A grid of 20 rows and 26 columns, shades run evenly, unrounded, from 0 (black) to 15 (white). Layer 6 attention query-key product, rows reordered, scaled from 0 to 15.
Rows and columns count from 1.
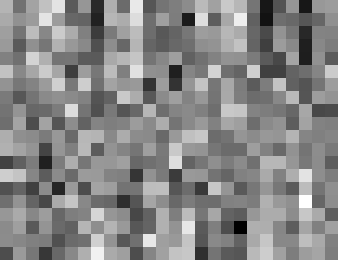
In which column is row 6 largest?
11
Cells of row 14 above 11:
3
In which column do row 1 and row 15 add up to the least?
21
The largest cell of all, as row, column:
16, 24
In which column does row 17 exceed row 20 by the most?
4
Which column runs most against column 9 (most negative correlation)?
6
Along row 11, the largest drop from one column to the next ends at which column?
17
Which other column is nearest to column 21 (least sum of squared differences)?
8
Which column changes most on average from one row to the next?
10
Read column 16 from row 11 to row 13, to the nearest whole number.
12 9 7
